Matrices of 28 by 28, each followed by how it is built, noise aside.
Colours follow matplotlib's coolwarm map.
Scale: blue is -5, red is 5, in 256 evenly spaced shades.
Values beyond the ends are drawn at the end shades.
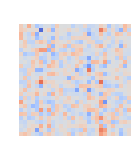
uneven columns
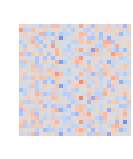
repeating rows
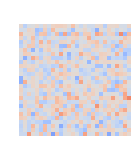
repeating columns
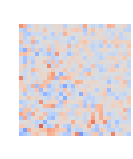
lower triangular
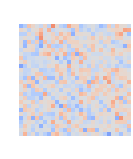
Toeplitz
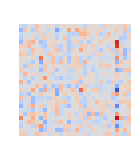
uneven columns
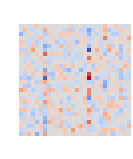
uneven columns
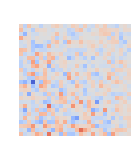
lower triangular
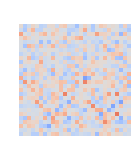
repeating columns
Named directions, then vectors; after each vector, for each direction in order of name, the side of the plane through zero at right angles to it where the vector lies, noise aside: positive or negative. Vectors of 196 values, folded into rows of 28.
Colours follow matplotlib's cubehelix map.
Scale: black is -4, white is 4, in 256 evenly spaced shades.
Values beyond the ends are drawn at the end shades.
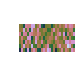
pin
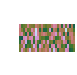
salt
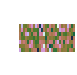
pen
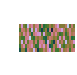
positive, positive, positive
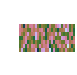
positive, positive, positive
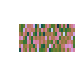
negative, positive, negative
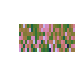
negative, negative, negative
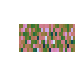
negative, negative, negative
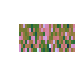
negative, negative, negative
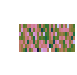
positive, positive, positive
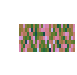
negative, negative, negative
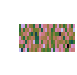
positive, negative, negative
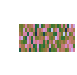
negative, positive, negative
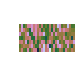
positive, positive, positive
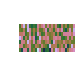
negative, negative, negative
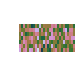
negative, negative, positive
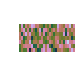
positive, positive, negative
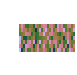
positive, negative, negative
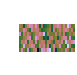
positive, positive, positive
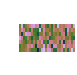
positive, positive, negative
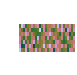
positive, negative, negative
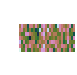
positive, negative, negative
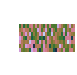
positive, positive, negative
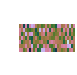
positive, positive, negative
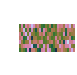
positive, positive, negative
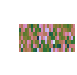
negative, negative, negative
